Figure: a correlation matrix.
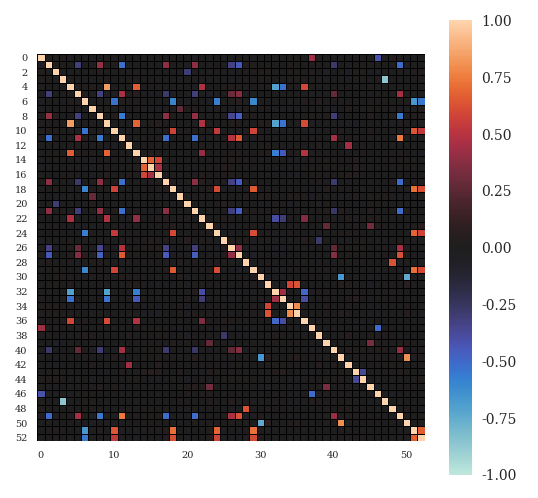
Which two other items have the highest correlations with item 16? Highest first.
14, 15
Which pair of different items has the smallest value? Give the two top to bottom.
3, 47
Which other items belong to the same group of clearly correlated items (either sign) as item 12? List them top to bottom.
42
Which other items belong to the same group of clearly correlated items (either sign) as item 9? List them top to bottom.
4, 13, 22, 32, 33, 36
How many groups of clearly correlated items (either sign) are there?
15
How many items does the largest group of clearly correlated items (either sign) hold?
10
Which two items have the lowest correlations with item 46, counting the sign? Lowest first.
37, 0
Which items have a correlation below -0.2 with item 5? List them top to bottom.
1, 8, 17, 21
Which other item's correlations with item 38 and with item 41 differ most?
50
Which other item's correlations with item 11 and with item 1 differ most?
49
